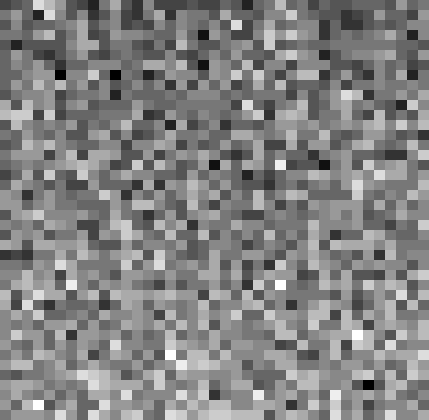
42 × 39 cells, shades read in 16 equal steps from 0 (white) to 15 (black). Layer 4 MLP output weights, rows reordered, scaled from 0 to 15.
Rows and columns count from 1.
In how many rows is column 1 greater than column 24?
22
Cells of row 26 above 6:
25
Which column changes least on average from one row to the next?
18
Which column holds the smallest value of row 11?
23
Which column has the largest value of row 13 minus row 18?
8
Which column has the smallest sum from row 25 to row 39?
36
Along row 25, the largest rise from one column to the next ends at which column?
30
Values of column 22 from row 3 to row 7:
2 11 7 6 9
